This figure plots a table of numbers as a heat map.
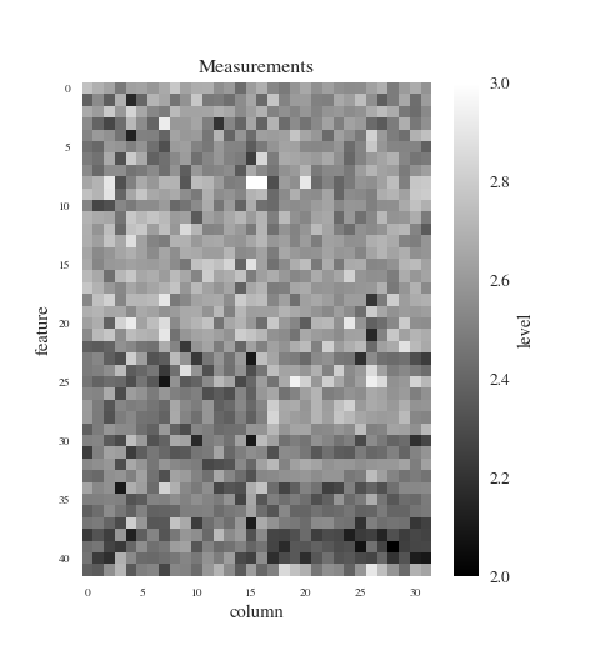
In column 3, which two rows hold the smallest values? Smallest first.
34, 39
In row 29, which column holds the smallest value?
9
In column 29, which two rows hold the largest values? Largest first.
22, 20
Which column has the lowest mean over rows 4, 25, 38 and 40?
4
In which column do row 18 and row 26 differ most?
26
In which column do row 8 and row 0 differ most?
15
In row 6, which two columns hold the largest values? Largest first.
16, 4
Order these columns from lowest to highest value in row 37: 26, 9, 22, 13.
13, 26, 22, 9
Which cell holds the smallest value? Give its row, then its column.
39, 28
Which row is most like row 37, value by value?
23
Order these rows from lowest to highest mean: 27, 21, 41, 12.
41, 27, 12, 21
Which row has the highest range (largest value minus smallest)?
25
